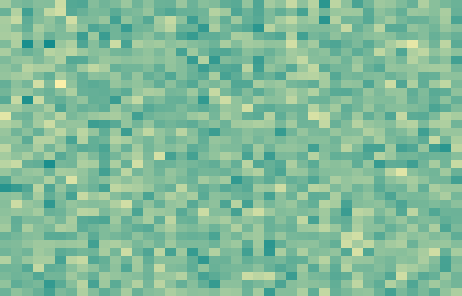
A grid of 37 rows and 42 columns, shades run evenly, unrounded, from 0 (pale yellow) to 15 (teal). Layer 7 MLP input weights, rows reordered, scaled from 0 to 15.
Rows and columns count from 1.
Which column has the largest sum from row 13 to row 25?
10
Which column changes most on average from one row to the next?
5
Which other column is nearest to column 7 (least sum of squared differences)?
16
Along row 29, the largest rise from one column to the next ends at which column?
41
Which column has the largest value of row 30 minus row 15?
1
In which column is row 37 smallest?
30
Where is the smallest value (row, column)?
11, 6
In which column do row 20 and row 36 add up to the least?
15
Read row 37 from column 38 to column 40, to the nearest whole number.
10 8 10
